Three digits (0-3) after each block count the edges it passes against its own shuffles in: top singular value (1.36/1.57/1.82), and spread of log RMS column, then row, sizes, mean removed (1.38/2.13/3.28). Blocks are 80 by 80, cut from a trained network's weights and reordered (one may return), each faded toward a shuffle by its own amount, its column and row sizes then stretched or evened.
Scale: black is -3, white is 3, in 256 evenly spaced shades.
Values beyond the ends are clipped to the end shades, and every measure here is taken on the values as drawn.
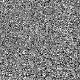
1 1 1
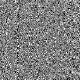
2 2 0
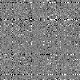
2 2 2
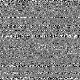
3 0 3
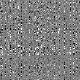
0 3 2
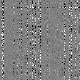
2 3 1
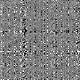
2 3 2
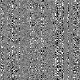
2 3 1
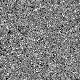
0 0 0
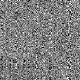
2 2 1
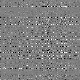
1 2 3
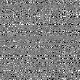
0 1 3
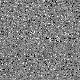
0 0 2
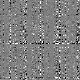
2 3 2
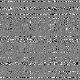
3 2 3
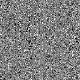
0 2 0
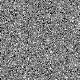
0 1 0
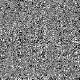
1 1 2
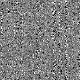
0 2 1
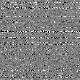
2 1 3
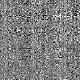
2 1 2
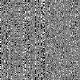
2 3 0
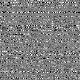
0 0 3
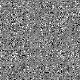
0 2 2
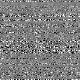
0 0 3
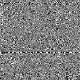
3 1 2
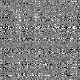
2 1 3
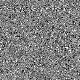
1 0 1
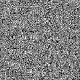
2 1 0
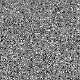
0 1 2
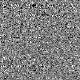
1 1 2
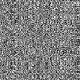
3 1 1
